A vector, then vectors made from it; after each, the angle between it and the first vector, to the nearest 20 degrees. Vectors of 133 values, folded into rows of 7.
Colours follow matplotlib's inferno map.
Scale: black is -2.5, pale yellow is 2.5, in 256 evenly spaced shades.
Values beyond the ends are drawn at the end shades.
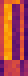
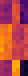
80 degrees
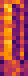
20 degrees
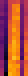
120 degrees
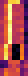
40 degrees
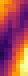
100 degrees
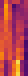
60 degrees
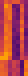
40 degrees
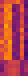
20 degrees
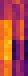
40 degrees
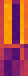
60 degrees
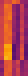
20 degrees
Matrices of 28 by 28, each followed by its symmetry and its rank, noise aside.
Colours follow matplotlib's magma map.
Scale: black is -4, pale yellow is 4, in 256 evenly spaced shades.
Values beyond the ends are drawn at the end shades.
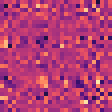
no symmetry, rank five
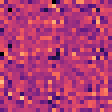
symmetric, rank five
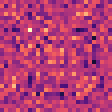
symmetric, rank five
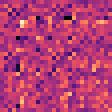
symmetric, rank six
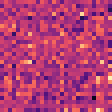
no symmetry, rank seven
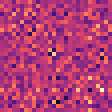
symmetric, rank five
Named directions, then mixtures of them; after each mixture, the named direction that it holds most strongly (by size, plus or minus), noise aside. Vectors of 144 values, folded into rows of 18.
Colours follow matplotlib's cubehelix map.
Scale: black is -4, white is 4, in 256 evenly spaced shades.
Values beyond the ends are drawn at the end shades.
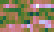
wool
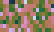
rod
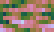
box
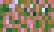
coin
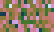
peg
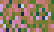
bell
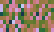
bell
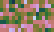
rod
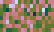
coin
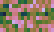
box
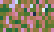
coin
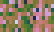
rod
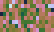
peg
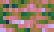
box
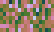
rod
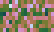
coin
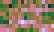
box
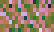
peg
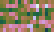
wool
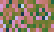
bell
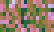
peg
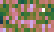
box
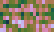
box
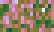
coin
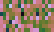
peg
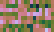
wool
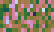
coin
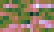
wool
